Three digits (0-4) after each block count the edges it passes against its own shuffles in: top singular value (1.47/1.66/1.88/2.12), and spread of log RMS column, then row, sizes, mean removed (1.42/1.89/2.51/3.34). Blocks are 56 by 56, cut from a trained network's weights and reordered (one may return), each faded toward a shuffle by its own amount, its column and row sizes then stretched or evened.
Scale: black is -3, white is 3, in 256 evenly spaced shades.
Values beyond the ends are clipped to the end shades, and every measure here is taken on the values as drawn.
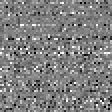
0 0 4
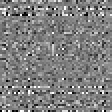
2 1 4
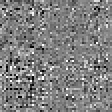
1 3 2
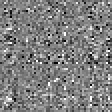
1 2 2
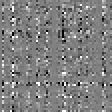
1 4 3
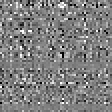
3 3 4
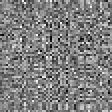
4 2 1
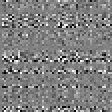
3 3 4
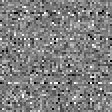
1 0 2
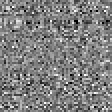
3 0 3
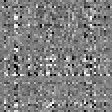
3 3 3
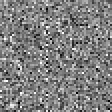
0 1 0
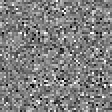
2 1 1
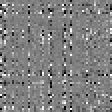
1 4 3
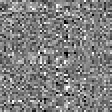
2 3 0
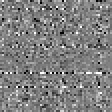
1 2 3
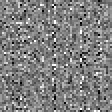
1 3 0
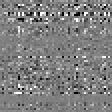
4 2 4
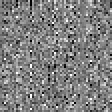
2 3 0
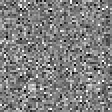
0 2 0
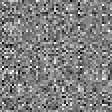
2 3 1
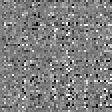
0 3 3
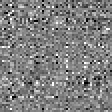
1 2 3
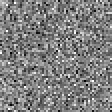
0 0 0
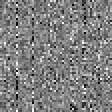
1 3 0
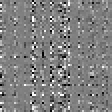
3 4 3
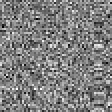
4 0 1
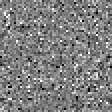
0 2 0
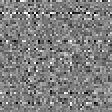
3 1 3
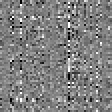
2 4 1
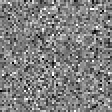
1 2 0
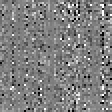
1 4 2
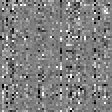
0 4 3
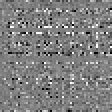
0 2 4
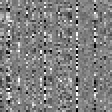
4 4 0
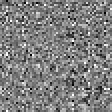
2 2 1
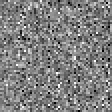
1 3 0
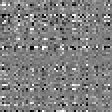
3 3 4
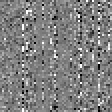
1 4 0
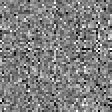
3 2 0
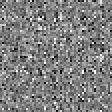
1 2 2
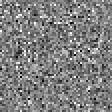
0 2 1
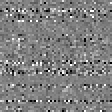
0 2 4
